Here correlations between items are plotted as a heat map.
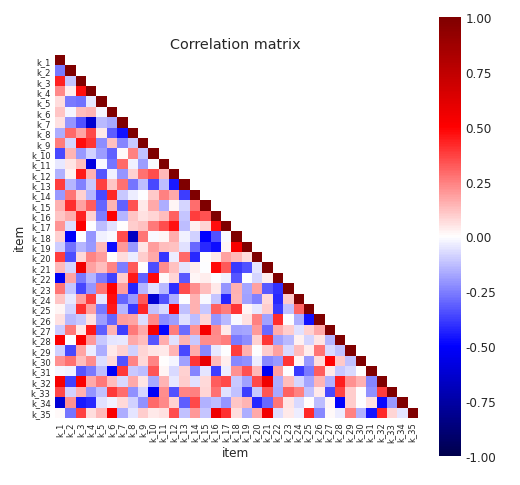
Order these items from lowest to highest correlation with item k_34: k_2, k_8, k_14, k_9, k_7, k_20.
k_20, k_9, k_8, k_7, k_2, k_14
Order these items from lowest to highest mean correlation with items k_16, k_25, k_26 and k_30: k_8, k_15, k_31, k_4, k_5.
k_5, k_31, k_8, k_4, k_15
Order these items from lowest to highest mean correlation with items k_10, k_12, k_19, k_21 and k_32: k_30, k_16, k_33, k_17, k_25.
k_33, k_30, k_25, k_16, k_17
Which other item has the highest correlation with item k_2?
k_15
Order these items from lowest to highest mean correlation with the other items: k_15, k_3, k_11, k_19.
k_19, k_11, k_15, k_3
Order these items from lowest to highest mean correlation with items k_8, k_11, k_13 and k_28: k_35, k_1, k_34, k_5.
k_34, k_35, k_5, k_1
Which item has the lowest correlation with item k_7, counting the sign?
k_4
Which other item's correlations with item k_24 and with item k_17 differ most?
k_10
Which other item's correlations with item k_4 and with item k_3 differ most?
k_11
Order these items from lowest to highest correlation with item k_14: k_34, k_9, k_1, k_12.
k_1, k_9, k_12, k_34
